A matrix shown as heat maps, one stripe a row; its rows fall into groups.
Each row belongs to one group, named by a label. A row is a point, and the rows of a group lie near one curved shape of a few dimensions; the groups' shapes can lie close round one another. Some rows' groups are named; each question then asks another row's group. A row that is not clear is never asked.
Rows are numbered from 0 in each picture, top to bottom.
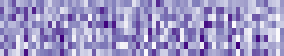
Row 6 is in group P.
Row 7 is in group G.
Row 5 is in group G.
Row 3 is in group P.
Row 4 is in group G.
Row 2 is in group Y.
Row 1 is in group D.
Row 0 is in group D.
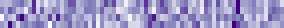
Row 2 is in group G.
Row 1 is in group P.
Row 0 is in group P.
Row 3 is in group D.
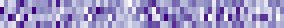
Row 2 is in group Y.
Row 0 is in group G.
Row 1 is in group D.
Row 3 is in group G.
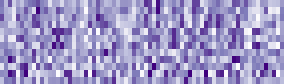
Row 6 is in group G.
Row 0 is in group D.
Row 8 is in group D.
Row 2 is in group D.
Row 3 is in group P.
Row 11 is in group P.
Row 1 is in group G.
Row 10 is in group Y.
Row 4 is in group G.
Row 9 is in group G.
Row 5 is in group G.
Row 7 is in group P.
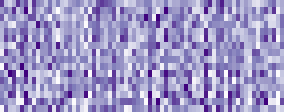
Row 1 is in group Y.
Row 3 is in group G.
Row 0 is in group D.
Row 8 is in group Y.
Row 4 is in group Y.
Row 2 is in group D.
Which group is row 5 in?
Y
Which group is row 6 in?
G
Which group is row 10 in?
Y
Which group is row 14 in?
G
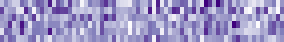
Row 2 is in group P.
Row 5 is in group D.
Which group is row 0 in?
P
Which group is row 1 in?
G
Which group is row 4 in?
P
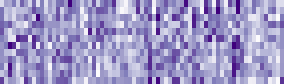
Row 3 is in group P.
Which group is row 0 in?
P
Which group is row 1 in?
P
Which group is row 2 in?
G
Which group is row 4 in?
D
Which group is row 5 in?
D
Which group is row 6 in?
D
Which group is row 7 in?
G
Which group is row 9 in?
D
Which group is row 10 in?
D
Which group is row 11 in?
G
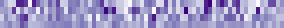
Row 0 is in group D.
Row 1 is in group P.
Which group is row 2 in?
G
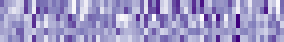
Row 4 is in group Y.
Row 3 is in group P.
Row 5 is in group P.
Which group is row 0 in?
G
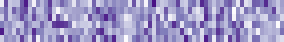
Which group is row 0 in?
G
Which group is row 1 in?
Y
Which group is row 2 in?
P
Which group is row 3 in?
G
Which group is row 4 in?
D
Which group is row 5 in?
P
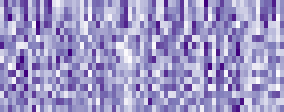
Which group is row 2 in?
Y
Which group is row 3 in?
G
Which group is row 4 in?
G
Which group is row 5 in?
Y
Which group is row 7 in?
P
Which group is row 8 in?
G
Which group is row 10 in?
Y
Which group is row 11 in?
D
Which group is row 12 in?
Y
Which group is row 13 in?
P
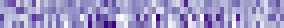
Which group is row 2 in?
P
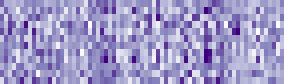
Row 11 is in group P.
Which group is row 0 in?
D
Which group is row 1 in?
P
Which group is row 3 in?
Y
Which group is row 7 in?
P
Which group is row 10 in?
Y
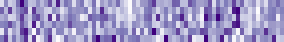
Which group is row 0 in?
G
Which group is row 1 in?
D
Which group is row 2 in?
P
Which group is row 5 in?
Y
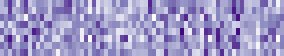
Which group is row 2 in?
P
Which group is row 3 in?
Y
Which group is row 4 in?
P
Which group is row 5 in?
Y
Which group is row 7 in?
Y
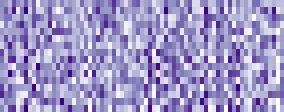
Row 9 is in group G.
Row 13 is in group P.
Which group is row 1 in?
Y
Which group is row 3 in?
P
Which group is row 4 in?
G
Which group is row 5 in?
Y
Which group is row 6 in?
Y
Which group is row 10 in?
Y
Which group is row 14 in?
G
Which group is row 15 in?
Y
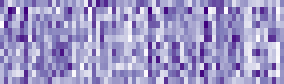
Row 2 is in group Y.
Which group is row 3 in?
P
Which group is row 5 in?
D
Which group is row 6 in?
G
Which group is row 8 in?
G
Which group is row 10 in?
G
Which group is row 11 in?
Y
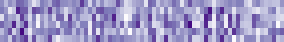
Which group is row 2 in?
P
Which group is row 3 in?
Y
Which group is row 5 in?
Y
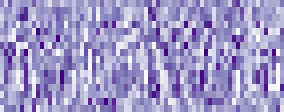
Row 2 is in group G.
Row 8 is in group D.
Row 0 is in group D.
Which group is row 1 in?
G
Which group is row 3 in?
P
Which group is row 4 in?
G
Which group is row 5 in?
G
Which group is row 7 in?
Y
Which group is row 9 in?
Y
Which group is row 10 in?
G
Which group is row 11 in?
G
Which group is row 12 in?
G
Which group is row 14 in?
P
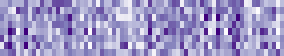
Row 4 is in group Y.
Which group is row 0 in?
G
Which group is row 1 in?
D
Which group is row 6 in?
Y
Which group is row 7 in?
P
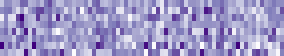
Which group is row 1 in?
P
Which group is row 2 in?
G
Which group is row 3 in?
Y
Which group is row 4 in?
Y
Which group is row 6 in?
D
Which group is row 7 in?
G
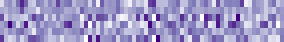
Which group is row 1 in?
Y
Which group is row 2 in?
P
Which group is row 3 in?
Y
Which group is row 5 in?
D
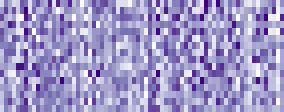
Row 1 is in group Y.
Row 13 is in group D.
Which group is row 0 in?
P
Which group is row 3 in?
D
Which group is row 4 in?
G
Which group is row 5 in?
Y
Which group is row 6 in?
P
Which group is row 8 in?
G
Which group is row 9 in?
D
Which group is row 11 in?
G
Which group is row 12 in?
G
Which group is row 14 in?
Y
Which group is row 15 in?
G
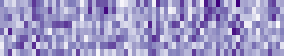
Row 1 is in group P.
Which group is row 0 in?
P
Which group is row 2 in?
P
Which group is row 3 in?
G
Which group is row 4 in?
D
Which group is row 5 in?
G
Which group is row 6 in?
P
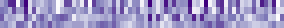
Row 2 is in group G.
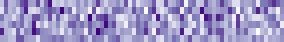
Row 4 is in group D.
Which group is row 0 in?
Y
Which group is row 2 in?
P
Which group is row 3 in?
P
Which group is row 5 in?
Y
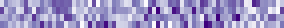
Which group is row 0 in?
G
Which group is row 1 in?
G
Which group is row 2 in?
P
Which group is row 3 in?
P
